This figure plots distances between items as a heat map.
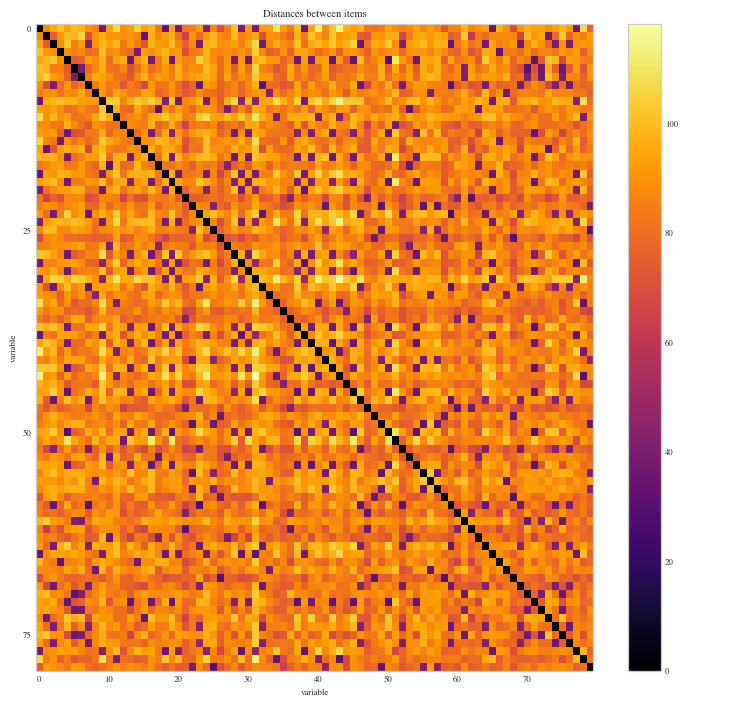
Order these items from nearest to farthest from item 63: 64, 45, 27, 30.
27, 30, 45, 64
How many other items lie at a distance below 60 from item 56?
3
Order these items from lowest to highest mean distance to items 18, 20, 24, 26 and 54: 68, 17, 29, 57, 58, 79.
29, 68, 58, 79, 17, 57
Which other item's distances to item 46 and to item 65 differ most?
31
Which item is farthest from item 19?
51
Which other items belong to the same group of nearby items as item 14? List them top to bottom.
3, 66
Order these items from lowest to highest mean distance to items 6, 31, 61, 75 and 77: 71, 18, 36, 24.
18, 24, 71, 36
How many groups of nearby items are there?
14
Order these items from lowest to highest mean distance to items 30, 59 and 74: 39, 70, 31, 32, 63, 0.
32, 63, 39, 70, 0, 31
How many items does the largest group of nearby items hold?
13
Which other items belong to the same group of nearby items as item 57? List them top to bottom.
22, 25, 41, 49, 55, 79
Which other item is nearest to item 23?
59
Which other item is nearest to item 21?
62
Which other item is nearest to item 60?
47
